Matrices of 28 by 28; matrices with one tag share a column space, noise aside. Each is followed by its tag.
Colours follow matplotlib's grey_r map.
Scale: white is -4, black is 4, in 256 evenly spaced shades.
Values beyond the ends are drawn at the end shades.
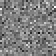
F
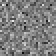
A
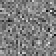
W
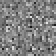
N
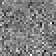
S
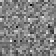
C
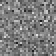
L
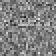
A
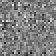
A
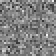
L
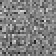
W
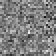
C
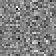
F
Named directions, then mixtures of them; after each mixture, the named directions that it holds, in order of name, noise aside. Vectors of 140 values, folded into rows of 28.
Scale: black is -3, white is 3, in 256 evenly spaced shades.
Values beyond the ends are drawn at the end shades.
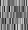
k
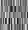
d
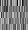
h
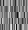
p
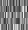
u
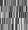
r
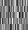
p.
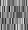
k.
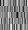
k, p.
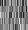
h, r, u.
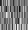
p, r, u.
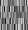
k.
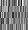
h.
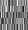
h, k, u.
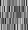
k.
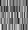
h, p, u.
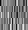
k, p, r.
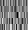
p.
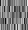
k.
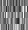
u.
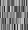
k.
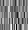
p.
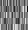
u.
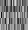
d, h, u.
